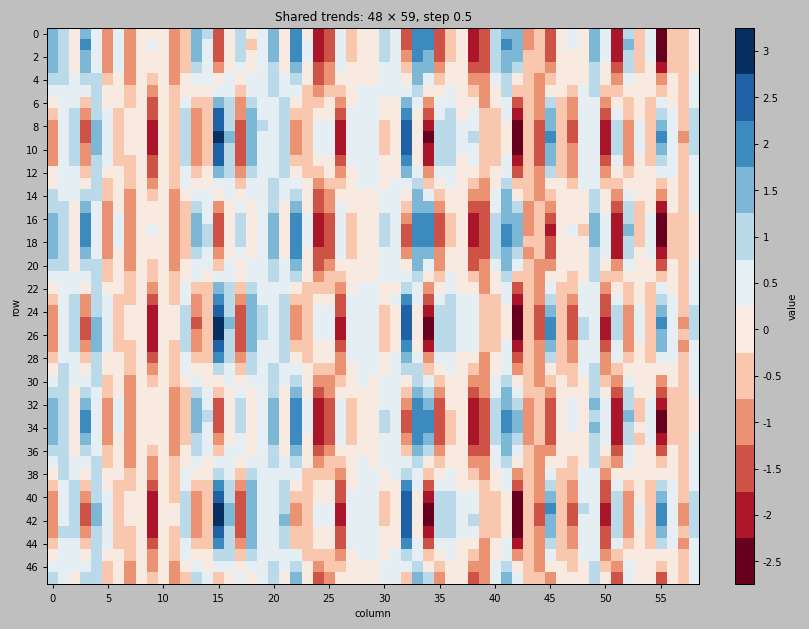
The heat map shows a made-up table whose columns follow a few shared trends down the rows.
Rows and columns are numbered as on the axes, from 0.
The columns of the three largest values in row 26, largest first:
15, 32, 45
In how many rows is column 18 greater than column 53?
42
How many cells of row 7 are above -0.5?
36
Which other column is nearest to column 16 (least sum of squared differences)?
21
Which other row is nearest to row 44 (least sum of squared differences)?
39
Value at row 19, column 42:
1
